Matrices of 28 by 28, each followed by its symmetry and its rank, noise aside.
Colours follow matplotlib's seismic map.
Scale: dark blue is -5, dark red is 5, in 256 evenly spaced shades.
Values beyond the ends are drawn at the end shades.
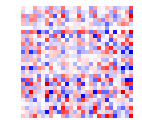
no symmetry, rank four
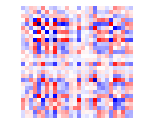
symmetric, rank two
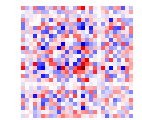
symmetric, rank four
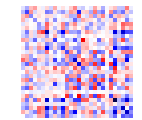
symmetric, rank three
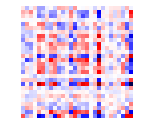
no symmetry, rank two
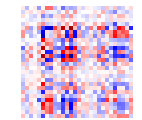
symmetric, rank two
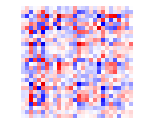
symmetric, rank three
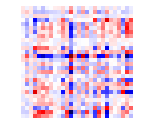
symmetric, rank two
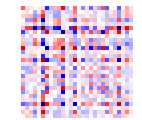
symmetric, rank two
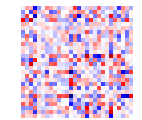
antisymmetric, rank four
